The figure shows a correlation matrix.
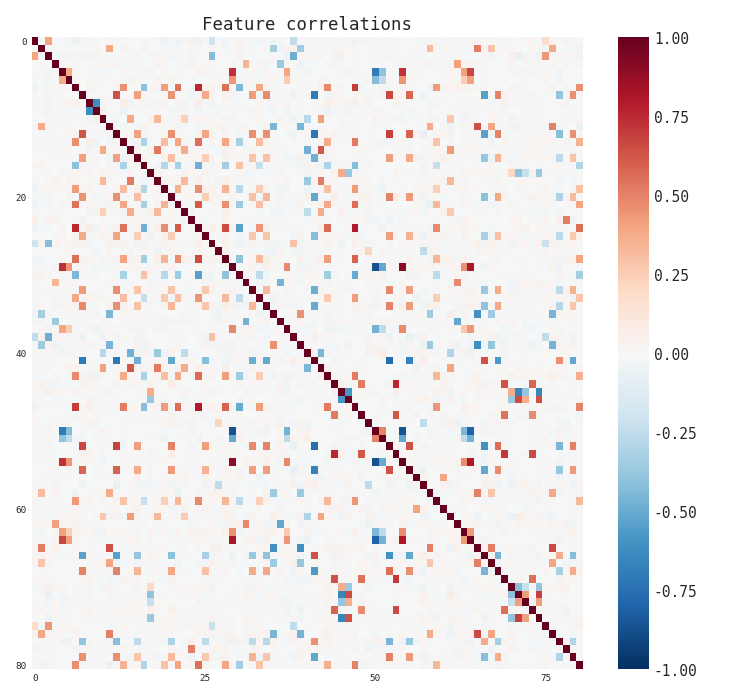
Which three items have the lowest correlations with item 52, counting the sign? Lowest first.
41, 66, 77
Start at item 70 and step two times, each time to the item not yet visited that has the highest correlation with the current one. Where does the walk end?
17
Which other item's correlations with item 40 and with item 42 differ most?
14
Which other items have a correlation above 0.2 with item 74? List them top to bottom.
46, 71, 72
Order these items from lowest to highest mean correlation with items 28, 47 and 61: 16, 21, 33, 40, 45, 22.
16, 40, 45, 22, 33, 21
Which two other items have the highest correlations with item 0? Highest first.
2, 75
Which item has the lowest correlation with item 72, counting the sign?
45
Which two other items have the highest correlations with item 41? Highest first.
66, 77
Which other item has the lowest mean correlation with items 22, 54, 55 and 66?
50
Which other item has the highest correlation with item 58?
65
